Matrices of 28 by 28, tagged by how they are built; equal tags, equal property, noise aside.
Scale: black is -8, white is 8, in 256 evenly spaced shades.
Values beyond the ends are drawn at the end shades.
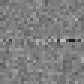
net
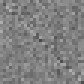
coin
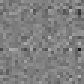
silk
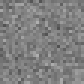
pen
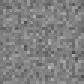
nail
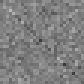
coin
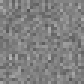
pen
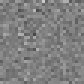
silk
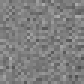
pen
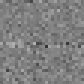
net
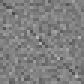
coin
